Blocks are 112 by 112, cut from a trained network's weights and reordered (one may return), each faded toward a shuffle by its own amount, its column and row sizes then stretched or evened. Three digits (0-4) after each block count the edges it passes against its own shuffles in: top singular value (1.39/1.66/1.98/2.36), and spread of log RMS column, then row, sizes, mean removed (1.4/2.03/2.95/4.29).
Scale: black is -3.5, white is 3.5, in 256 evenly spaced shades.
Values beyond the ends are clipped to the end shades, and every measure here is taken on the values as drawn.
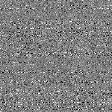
2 1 3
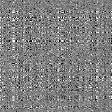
3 2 3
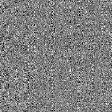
3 3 1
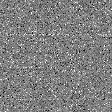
0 1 0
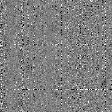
2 3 1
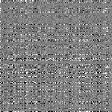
4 2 4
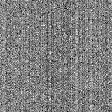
3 0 0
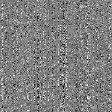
2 3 1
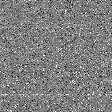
0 0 1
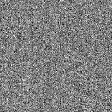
2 1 0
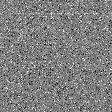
0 0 0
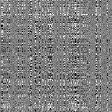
4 4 0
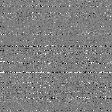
2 1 3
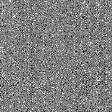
0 2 1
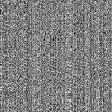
3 1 1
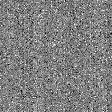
1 0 0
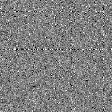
2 2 1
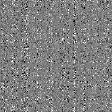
1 3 2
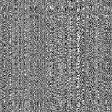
3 3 0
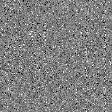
1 2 0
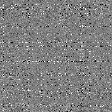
0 2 3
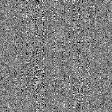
1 3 1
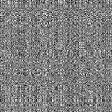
4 0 3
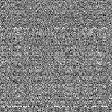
4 1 1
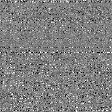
1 0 3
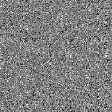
2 2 0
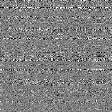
3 1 4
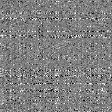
2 1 3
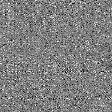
1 0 2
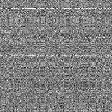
4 0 2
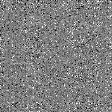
0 2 1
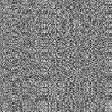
4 2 1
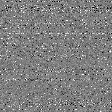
0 0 3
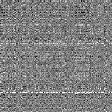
4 2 2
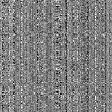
4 3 1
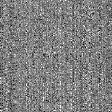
3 2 1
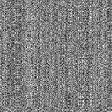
3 1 1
